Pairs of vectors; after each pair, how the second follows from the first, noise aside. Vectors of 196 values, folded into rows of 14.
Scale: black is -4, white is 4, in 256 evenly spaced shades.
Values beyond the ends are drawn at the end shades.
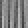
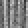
reversed, negated.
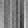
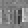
wrapped around, partly zeroed.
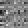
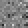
reversed, partly zeroed.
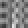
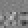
reversed, partly zeroed.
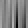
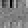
reversed, partly zeroed.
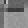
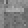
negated, shrunk.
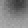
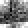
wrapped around, negated, scaled up.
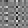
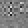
reversed, partly zeroed.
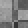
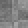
negated, shrunk.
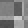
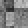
reversed, negated.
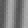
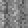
wrapped around, partly zeroed.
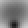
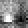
wrapped around, negated, scaled up.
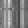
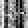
wrapped around, negated, scaled up.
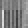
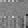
wrapped around, negated, partly zeroed.
